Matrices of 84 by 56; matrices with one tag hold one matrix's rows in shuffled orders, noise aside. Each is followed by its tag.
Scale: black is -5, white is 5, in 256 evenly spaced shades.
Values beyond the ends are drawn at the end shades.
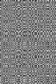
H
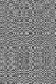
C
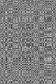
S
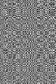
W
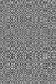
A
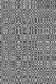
H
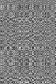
C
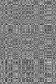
S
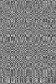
A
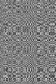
W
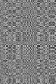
W
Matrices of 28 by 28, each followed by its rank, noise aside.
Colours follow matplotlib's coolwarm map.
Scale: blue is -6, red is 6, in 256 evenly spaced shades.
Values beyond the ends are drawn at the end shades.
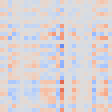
two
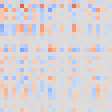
two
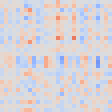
three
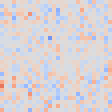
six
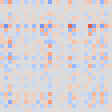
two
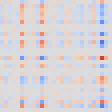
one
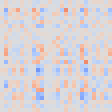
two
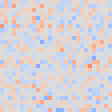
six
